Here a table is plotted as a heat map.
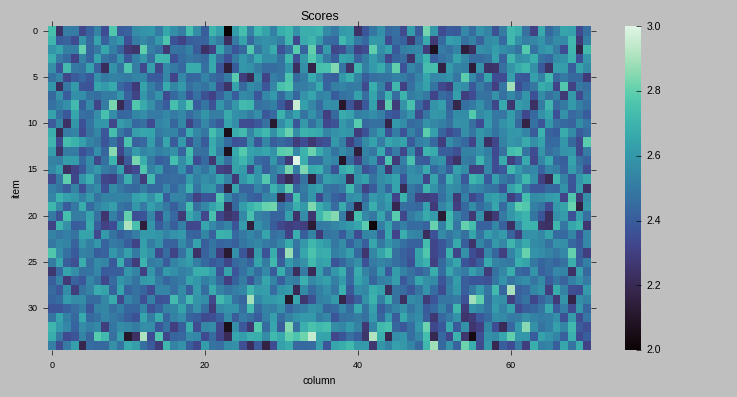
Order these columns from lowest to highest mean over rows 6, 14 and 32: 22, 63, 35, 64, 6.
22, 63, 6, 64, 35
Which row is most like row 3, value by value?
1
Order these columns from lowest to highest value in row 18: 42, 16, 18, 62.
18, 16, 42, 62
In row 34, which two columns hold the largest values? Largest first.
50, 54
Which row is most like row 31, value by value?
7
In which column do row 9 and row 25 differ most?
55
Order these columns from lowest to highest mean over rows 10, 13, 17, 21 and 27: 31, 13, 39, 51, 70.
70, 51, 13, 39, 31
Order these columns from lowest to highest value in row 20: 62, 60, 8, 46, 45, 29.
46, 29, 8, 60, 62, 45
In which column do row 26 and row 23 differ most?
34
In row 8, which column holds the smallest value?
38
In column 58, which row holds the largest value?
28
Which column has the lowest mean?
23
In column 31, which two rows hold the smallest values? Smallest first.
29, 16
